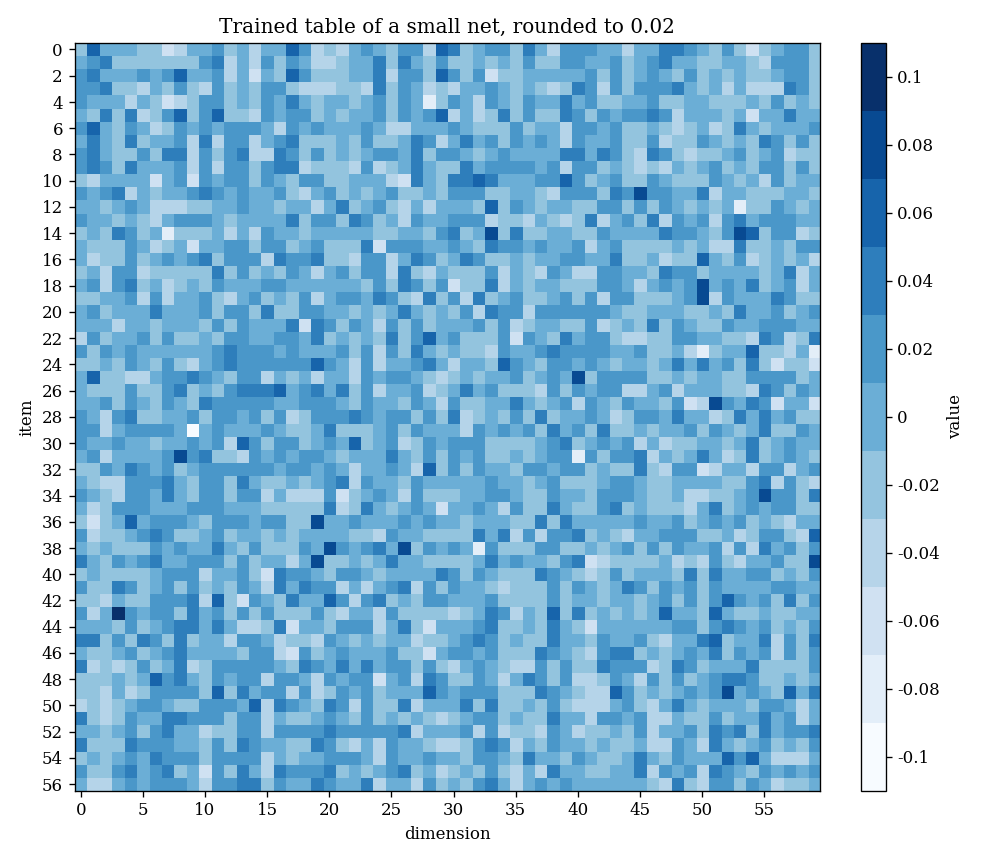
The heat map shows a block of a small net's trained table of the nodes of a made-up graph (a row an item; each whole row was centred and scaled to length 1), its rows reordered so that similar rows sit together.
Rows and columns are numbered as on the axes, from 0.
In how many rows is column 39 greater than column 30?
26
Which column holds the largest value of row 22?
28
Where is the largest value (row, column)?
43, 3
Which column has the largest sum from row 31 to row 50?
11
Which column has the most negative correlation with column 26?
32
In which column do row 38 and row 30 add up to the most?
20
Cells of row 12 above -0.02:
35
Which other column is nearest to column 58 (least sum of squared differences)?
2
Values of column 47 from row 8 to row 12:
0.02 -0.04 0 0.02 0.02
